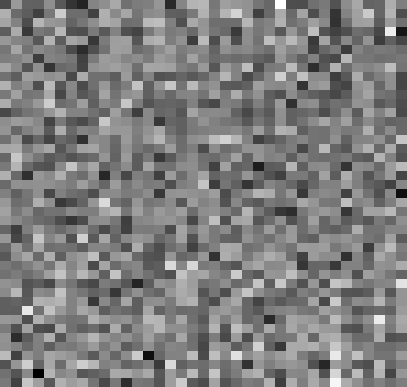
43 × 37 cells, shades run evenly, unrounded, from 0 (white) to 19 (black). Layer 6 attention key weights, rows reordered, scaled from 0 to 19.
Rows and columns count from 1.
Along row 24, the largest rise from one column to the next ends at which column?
32
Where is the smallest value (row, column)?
1, 26
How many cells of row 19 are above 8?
29
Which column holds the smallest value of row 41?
16
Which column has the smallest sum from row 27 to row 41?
31
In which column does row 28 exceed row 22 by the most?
18
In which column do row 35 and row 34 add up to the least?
5
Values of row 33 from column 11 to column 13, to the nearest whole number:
15 10 8
